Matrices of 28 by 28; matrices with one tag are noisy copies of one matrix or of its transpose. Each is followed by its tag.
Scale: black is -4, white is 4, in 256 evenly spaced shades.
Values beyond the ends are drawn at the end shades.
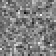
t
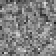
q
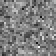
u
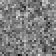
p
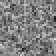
p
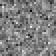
q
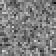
u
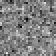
q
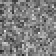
q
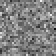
t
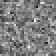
q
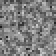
q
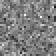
p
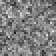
u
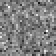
t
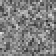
t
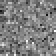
q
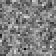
t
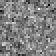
q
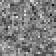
p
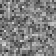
q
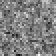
p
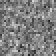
t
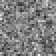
p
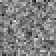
u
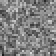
u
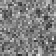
p
